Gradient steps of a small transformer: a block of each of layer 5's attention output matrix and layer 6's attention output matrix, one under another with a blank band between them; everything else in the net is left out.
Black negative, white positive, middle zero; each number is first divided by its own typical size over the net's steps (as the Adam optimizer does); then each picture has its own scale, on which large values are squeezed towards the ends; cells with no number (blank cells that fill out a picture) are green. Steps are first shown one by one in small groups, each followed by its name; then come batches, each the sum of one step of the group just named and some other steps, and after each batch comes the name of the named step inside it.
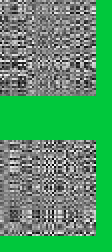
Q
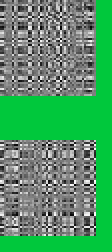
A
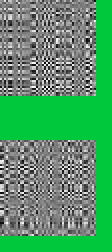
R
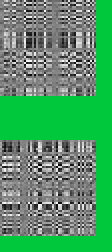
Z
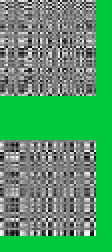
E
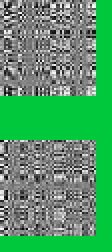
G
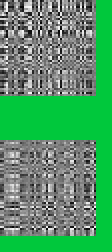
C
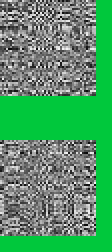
A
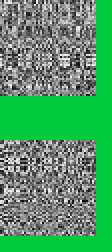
C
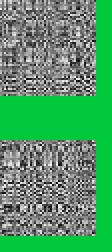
R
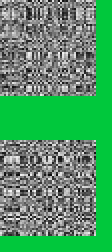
E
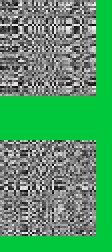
Q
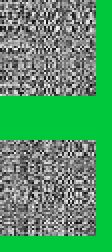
C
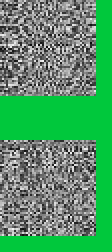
Q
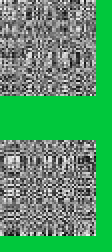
E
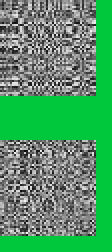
R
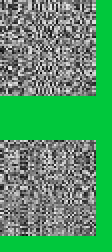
Q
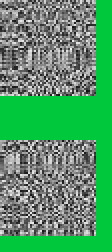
E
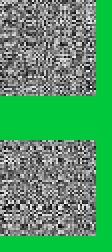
R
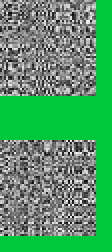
G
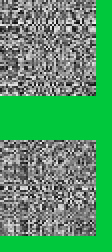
Q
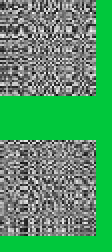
R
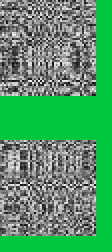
A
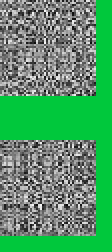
Z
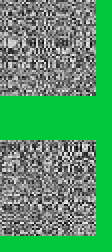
Z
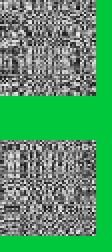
C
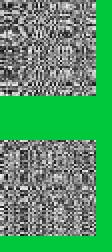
G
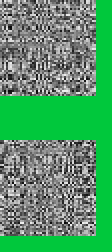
G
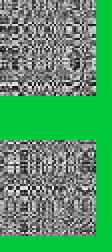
Q
